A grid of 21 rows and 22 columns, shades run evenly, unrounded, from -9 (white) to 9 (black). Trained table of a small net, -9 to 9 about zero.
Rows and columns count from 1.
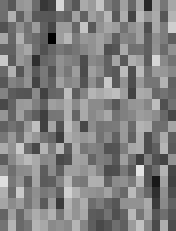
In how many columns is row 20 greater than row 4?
13
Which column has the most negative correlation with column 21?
22
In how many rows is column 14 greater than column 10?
14
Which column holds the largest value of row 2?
17
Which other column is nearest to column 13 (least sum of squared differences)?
12
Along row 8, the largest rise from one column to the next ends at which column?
15
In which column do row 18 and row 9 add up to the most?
20
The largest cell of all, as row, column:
4, 7
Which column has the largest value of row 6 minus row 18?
5
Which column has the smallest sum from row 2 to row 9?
18
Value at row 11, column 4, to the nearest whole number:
1
